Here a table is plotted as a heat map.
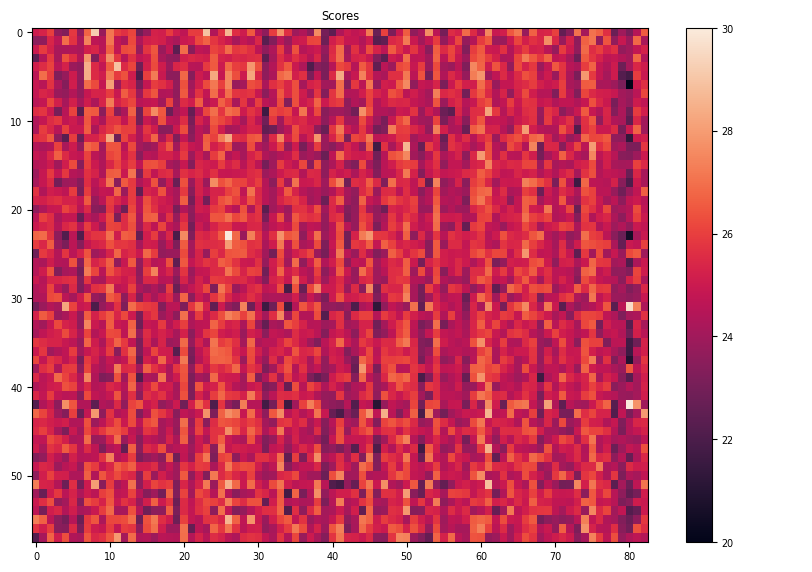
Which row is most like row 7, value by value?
2
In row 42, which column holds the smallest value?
46
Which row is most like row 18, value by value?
41
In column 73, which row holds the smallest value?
17
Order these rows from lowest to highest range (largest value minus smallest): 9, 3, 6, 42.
3, 9, 6, 42
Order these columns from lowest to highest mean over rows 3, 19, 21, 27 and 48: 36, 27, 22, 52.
52, 36, 22, 27
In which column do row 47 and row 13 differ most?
50
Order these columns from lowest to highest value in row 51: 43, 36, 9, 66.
43, 9, 66, 36
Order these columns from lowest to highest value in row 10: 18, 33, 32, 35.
33, 18, 35, 32
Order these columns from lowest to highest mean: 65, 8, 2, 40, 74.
40, 8, 65, 2, 74
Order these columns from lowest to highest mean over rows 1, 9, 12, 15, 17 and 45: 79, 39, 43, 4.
39, 79, 4, 43
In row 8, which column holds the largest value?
10
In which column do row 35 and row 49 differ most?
80
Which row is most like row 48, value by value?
29
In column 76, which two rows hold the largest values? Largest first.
49, 0
